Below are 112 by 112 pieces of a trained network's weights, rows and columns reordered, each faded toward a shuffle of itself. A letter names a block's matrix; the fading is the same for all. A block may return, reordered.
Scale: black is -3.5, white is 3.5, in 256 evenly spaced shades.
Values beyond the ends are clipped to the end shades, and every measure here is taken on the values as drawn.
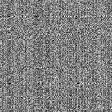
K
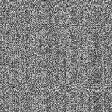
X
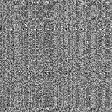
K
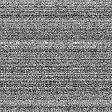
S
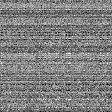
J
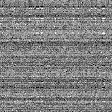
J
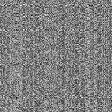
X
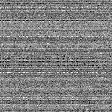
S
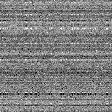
S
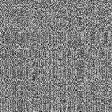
X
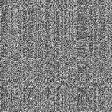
X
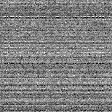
S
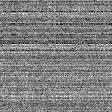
S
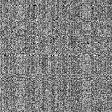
K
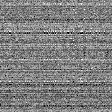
J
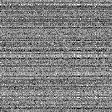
J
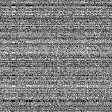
J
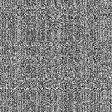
K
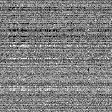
J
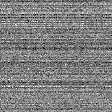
J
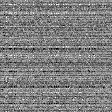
J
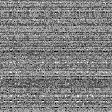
J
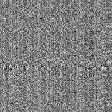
K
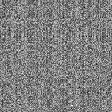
X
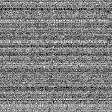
J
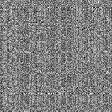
K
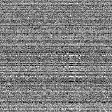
J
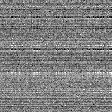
S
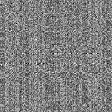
K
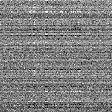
J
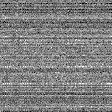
S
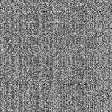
K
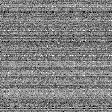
J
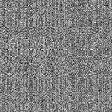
K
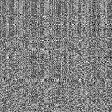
K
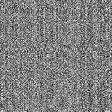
K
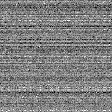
S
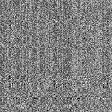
K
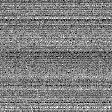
S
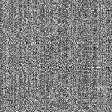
K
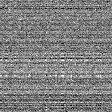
J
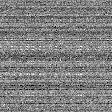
J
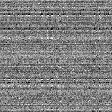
S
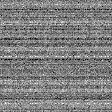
S
